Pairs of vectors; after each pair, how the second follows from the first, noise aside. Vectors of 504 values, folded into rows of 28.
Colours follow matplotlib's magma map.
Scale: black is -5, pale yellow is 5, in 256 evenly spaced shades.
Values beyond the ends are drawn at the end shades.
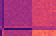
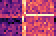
wrapped around, negated, scaled up.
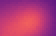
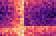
wrapped around, negated, scaled up.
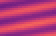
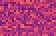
sign-scrambled.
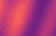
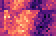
wrapped around, scaled up.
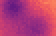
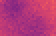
shrunk.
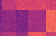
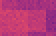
negated, shrunk.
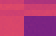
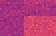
negated, shrunk.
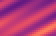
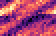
wrapped around, scaled up.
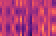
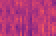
shrunk.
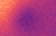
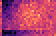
wrapped around, negated, scaled up.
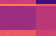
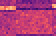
wrapped around, negated.
